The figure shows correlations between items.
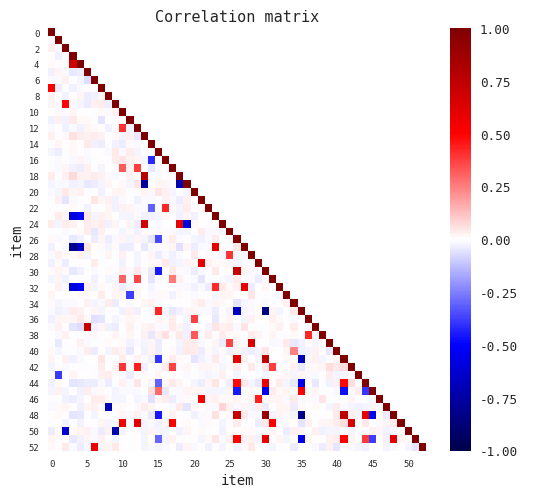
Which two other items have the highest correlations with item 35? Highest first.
45, 15
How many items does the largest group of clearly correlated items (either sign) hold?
9
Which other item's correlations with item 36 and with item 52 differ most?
6
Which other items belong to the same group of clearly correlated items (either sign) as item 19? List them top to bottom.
13, 18, 24
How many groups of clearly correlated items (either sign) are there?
16
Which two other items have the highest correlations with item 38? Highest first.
36, 20
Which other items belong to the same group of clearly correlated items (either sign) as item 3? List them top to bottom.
4, 23, 27, 32
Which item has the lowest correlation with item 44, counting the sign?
35
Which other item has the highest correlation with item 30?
48
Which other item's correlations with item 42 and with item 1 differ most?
49
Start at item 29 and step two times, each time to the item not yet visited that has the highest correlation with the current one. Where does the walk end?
46
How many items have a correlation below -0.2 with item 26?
3
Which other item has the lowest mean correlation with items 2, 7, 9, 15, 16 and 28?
50
